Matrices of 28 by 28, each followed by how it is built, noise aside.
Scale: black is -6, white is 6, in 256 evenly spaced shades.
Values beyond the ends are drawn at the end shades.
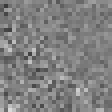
lower triangular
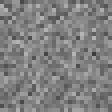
repeating columns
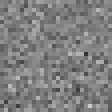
noise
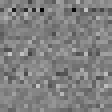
uneven rows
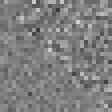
upper triangular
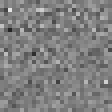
uneven rows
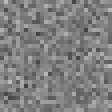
noise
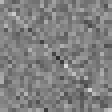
diagonal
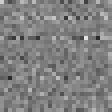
uneven rows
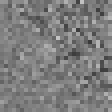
upper triangular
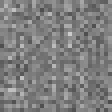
blocks
